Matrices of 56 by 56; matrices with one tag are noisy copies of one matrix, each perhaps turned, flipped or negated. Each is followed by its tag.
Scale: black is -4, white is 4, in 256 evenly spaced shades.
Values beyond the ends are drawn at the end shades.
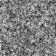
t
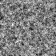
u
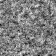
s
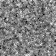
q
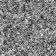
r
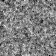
r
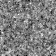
r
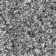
q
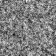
r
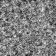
q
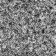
u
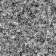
s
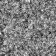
r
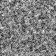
u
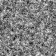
u
